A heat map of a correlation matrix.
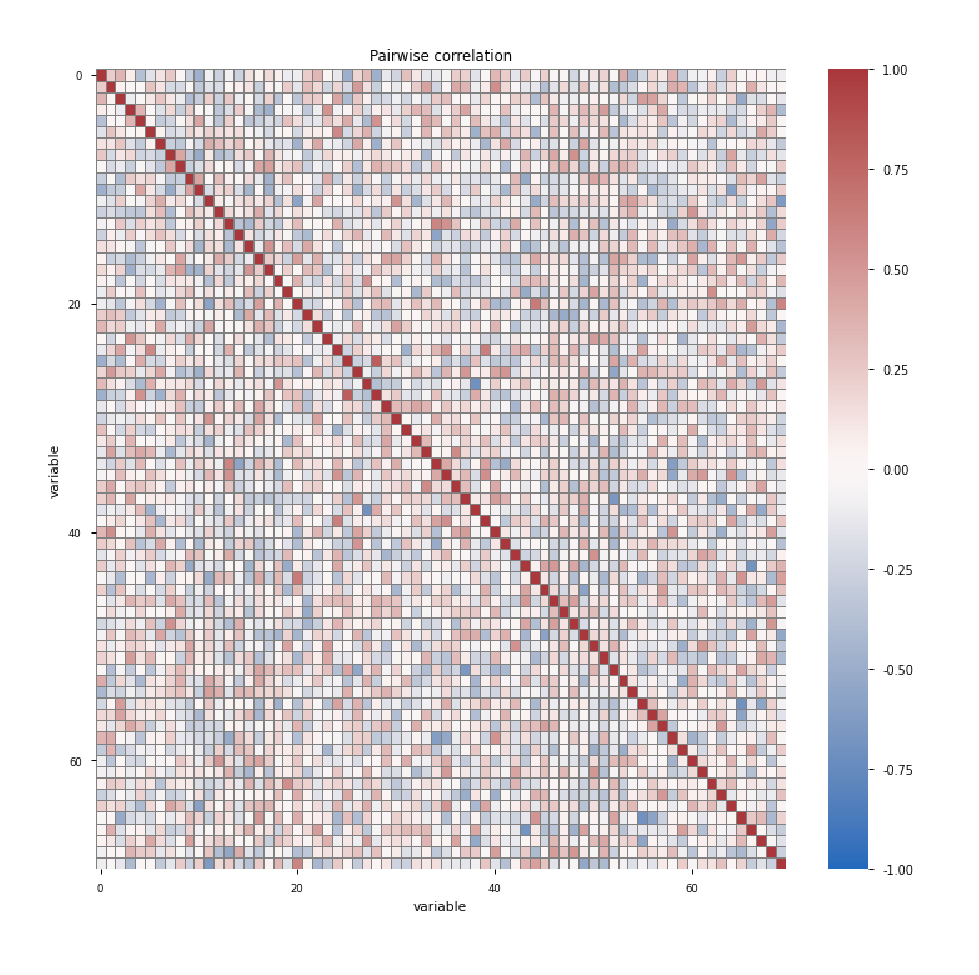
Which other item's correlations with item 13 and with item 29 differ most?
42
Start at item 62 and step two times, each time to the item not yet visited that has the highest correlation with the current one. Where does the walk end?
50
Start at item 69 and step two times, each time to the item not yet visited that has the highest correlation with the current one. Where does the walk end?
44
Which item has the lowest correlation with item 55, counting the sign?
65
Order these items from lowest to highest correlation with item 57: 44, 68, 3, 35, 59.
59, 68, 35, 44, 3
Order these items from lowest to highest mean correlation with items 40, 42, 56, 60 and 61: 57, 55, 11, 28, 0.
28, 57, 0, 11, 55
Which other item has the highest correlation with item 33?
36
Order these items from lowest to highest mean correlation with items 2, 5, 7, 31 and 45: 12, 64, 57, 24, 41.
12, 41, 57, 24, 64
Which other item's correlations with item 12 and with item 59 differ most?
53
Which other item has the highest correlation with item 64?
35
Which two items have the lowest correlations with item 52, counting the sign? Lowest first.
37, 26
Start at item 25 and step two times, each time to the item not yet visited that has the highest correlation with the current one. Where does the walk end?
4
